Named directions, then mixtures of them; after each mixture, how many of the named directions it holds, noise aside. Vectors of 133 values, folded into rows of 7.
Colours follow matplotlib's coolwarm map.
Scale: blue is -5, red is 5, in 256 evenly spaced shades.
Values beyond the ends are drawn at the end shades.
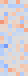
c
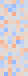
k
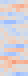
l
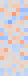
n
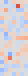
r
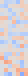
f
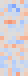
four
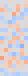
three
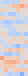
two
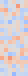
four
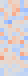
one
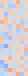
two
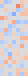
four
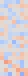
one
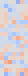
two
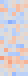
three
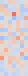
two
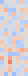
two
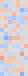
four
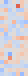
two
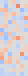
four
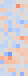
four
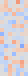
three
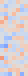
three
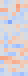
four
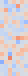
two
